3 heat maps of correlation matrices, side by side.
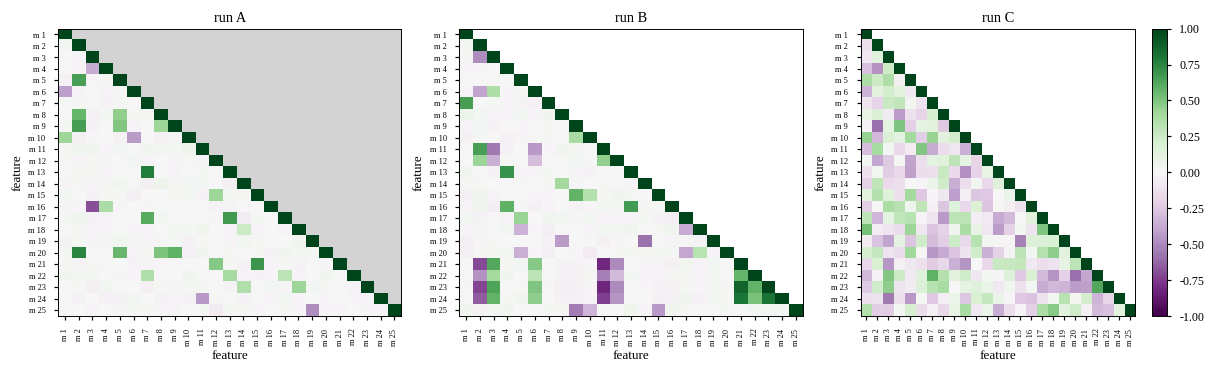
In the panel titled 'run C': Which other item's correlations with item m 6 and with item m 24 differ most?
m 3
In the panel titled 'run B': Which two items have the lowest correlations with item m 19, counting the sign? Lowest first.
m 14, m 8
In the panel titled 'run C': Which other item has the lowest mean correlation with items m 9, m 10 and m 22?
m 21
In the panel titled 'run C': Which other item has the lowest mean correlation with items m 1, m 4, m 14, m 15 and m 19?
m 23
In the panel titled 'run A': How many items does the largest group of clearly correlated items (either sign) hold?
5
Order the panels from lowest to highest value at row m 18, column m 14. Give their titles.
run C, run B, run A
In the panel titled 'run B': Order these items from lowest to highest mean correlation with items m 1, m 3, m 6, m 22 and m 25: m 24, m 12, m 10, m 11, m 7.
m 11, m 12, m 10, m 7, m 24
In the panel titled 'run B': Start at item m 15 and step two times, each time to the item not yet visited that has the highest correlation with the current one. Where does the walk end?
m 10
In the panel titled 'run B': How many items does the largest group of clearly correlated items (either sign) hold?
9
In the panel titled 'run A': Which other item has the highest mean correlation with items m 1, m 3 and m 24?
m 10
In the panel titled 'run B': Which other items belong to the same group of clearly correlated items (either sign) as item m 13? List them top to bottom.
m 4, m 16
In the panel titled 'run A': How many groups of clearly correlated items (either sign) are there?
8
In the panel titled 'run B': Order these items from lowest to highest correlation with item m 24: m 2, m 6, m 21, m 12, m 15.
m 2, m 12, m 15, m 6, m 21
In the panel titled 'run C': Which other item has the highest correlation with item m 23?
m 22
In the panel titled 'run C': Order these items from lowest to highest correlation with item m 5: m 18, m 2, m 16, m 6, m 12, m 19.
m 12, m 19, m 6, m 16, m 2, m 18
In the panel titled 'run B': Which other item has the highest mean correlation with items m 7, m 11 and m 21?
m 1
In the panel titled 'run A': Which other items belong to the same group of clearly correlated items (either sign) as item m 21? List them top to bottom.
m 12, m 15
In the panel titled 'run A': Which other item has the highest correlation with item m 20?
m 2
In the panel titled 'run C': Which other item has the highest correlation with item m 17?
m 18
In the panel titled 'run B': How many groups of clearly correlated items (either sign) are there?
6
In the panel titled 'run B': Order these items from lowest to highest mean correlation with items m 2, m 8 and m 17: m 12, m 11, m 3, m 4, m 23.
m 23, m 3, m 4, m 12, m 11
